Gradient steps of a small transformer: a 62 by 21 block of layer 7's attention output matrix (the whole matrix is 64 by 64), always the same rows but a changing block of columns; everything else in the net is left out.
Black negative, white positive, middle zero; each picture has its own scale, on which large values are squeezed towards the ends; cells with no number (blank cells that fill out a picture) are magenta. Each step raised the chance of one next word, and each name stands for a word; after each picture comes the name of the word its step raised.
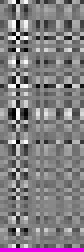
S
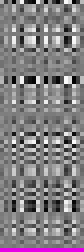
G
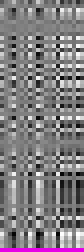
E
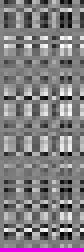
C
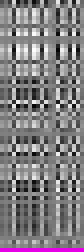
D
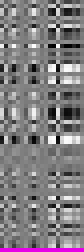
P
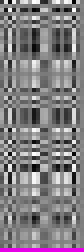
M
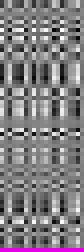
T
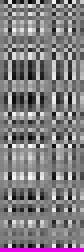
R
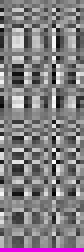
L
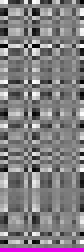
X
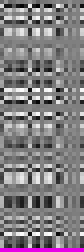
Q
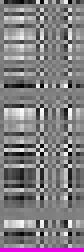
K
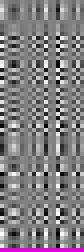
E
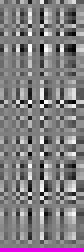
D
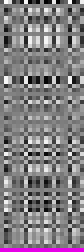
G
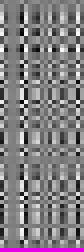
D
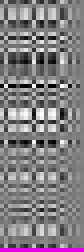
S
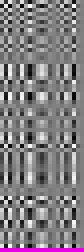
R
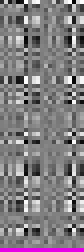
G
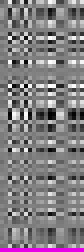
S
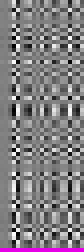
C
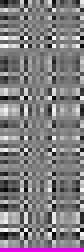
C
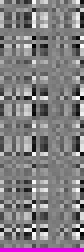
C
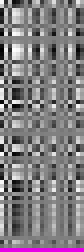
D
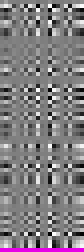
Q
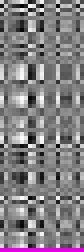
R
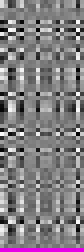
T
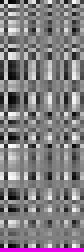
R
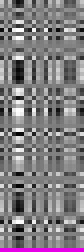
T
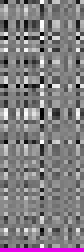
S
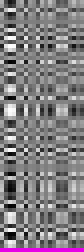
C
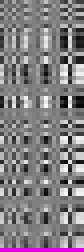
L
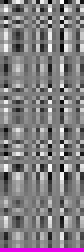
M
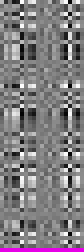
K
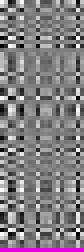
C
